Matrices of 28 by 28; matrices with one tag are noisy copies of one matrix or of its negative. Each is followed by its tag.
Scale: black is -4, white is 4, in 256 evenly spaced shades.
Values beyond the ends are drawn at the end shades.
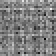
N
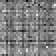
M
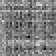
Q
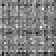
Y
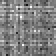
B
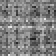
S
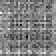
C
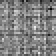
N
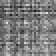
B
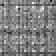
Y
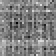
Q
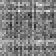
Q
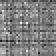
M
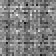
B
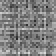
C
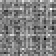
N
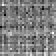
Y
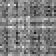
S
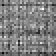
Y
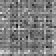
C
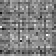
C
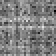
S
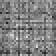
C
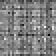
N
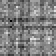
S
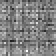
M
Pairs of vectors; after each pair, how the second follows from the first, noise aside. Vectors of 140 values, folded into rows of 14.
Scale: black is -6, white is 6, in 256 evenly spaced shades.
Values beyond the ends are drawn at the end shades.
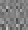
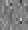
reversed, negated, partly zeroed.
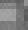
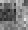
negated, scaled up.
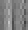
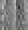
reversed, negated.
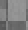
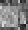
wrapped around, scaled up.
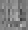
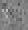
reversed, negated, partly zeroed.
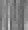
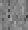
wrapped around, negated, partly zeroed.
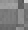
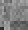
reversed, negated.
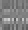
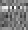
wrapped around, scaled up.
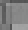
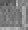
reversed, negated.
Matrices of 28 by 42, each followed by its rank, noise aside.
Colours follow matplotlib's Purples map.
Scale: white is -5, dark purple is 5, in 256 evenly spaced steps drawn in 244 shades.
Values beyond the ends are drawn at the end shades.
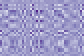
two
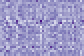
three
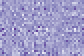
five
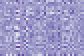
three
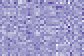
four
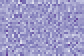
five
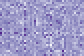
five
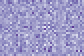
four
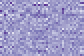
three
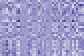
three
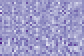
five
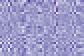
two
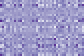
two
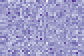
five
